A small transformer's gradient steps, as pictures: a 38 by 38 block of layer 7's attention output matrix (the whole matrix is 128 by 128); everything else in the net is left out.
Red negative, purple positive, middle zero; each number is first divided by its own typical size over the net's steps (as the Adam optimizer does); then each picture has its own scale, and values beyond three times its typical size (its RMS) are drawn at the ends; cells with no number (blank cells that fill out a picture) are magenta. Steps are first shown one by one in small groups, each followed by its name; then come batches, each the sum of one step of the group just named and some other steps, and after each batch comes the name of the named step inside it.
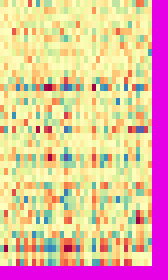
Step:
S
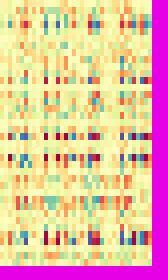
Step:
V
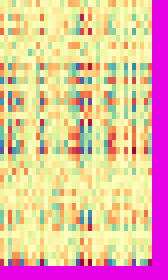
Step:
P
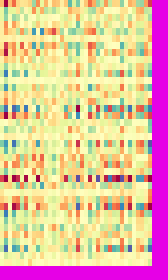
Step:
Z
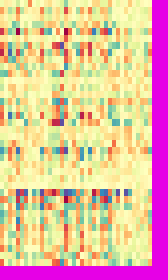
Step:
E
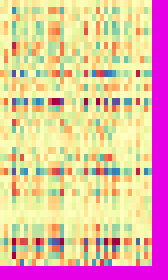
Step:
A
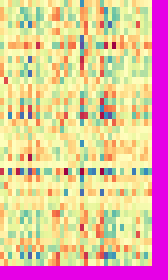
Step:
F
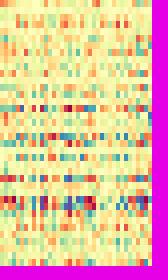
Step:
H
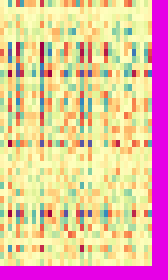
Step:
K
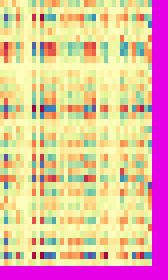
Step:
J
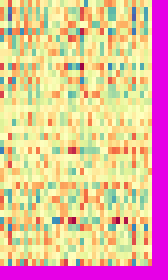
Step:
P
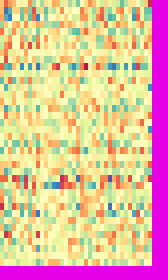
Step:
Z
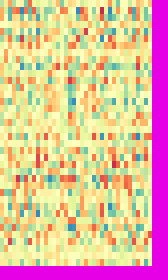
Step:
V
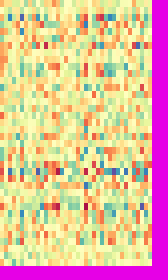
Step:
H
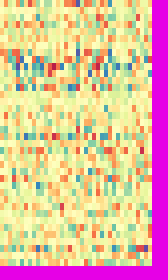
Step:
K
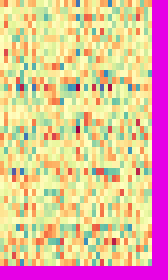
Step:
A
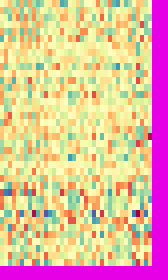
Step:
H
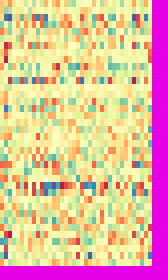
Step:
J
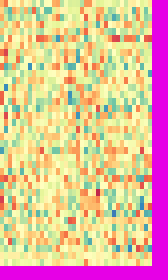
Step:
Z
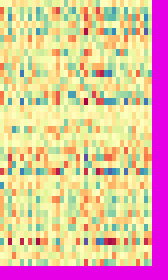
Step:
A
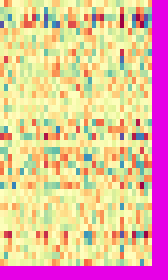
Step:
V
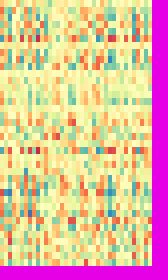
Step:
V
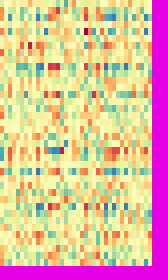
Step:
E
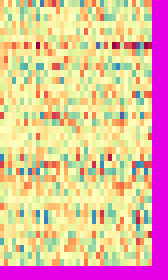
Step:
F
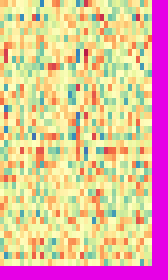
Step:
J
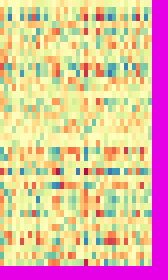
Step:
A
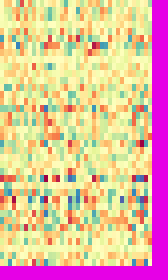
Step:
H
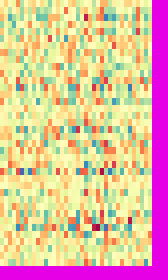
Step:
F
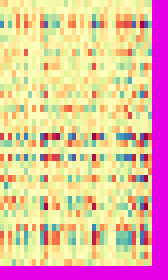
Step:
H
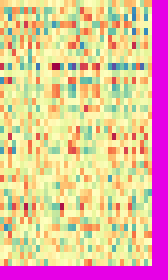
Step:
P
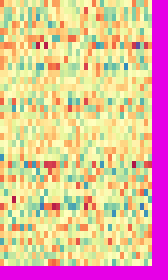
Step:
H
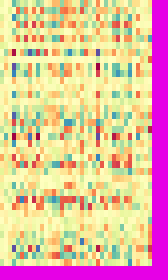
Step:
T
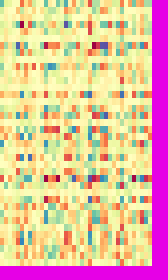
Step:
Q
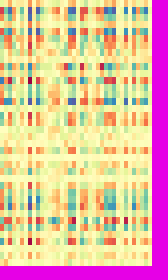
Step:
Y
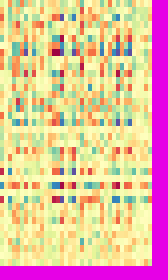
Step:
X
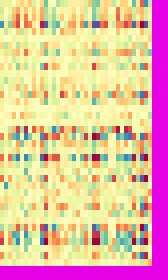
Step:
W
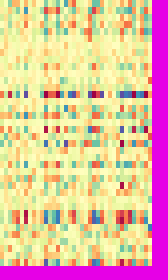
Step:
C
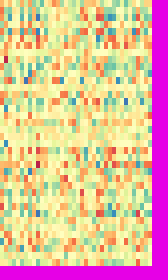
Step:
Y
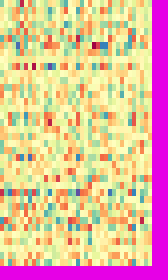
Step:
Q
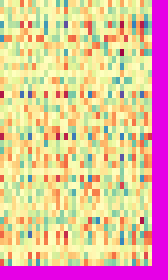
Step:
Q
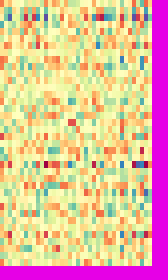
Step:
Y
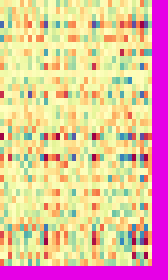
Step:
W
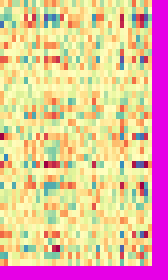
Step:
Y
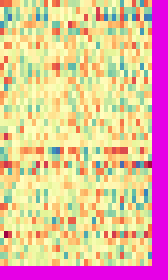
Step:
Y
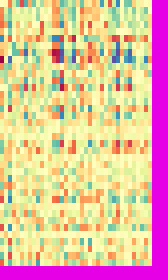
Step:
X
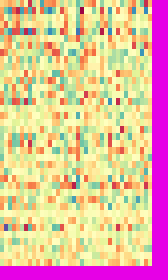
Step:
X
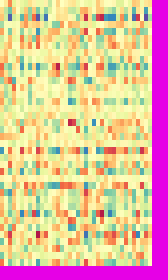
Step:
Y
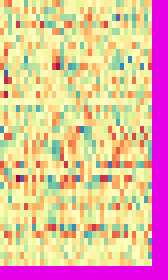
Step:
X
